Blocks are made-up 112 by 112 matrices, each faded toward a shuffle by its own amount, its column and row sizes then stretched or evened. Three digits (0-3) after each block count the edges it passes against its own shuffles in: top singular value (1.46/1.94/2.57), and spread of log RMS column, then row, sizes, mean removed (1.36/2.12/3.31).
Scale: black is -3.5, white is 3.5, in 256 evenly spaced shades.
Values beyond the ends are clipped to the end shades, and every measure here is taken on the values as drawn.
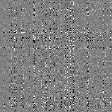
1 3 2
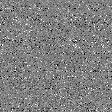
0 0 2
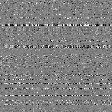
3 0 3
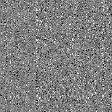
1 2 0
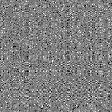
3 1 1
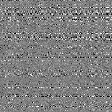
3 1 3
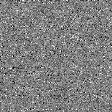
0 0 2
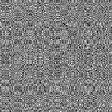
3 1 0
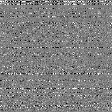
2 1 3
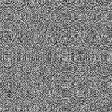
3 0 2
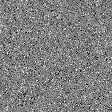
0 0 0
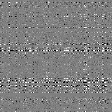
3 2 3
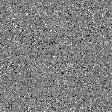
0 0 2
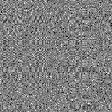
3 0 0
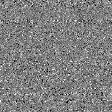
1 0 2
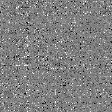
0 2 2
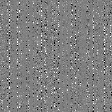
1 3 0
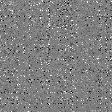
1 2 2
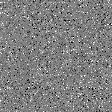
0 0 1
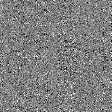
1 2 1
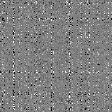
1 3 2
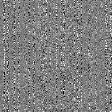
2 3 0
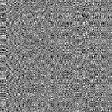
3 2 1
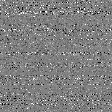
0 0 3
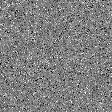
0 0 0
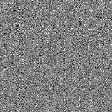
2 1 1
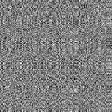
3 1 2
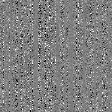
0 3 0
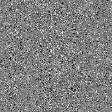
0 2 0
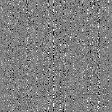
1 3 0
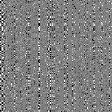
3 3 0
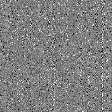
2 2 0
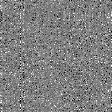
2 2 0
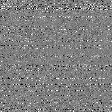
0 0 3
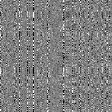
3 3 0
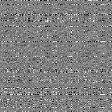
3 2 3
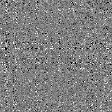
1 2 2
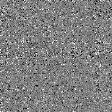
0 2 2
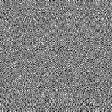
3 0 2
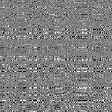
3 1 3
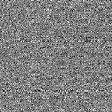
2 0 2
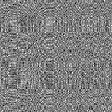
3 0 0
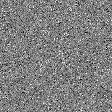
1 0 0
